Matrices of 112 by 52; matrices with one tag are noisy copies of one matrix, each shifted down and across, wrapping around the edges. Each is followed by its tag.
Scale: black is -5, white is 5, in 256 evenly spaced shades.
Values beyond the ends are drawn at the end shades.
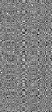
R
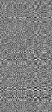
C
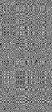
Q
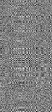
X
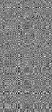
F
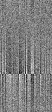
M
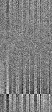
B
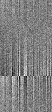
M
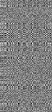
X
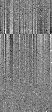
M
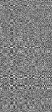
C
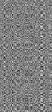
R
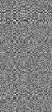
C
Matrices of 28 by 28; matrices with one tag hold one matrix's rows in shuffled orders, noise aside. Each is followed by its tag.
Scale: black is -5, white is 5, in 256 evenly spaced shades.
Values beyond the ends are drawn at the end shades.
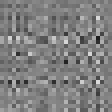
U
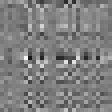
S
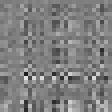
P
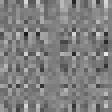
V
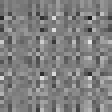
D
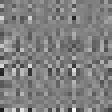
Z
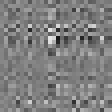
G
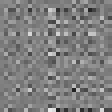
G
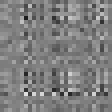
P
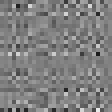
U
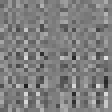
V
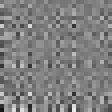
Z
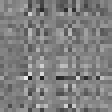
S
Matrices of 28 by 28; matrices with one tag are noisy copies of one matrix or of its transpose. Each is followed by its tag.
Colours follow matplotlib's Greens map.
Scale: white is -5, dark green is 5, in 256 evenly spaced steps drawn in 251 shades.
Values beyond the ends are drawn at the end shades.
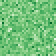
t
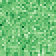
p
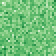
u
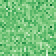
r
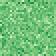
t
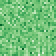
p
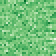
p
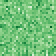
r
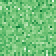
r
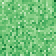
u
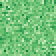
r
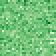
p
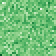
u
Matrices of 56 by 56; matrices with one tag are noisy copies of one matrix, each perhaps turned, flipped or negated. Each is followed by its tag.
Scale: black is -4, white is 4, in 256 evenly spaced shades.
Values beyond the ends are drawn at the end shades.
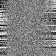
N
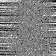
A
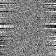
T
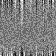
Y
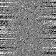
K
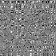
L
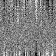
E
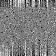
N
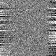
N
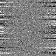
K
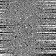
A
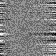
Y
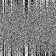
T
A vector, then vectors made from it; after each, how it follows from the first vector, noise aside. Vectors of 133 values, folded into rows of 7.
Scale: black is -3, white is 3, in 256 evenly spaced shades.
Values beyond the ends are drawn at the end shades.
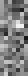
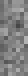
negated, shrunk.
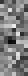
wrapped around, negated.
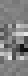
wrapped around, negated, partly zeroed.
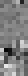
reversed, negated, partly zeroed.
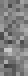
reversed, shrunk.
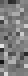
wrapped around, negated, partly zeroed.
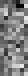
wrapped around, negated.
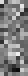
wrapped around, negated.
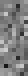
wrapped around, negated, partly zeroed.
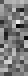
sign-scrambled.
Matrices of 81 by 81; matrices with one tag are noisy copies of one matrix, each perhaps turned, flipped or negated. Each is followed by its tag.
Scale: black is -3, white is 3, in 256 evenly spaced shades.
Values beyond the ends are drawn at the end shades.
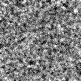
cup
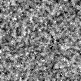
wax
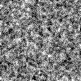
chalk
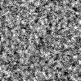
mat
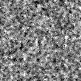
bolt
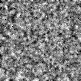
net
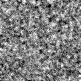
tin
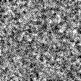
tin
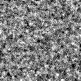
mat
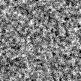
wax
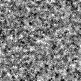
mat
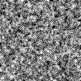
wax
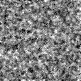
chalk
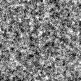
chalk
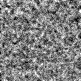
net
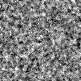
bolt
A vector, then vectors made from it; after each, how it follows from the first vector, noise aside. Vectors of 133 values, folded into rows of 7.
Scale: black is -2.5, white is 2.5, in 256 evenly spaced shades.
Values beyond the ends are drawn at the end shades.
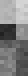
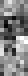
wrapped around, negated.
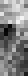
copied.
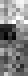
copied.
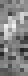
wrapped around, partly zeroed.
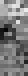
partly zeroed.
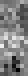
wrapped around, partly zeroed.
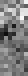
partly zeroed.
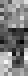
wrapped around, negated.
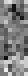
wrapped around, partly zeroed.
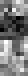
wrapped around, negated.
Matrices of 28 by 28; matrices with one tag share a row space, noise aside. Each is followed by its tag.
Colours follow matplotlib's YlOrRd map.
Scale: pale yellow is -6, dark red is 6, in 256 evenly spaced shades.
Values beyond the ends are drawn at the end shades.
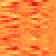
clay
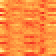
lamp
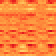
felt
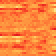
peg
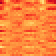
lamp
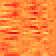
clay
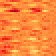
clay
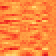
clay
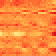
peg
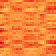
lamp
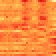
peg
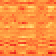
felt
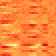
clay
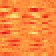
clay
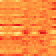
peg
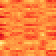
lamp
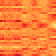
peg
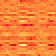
felt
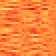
clay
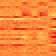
peg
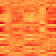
lamp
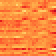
peg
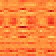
felt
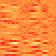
clay
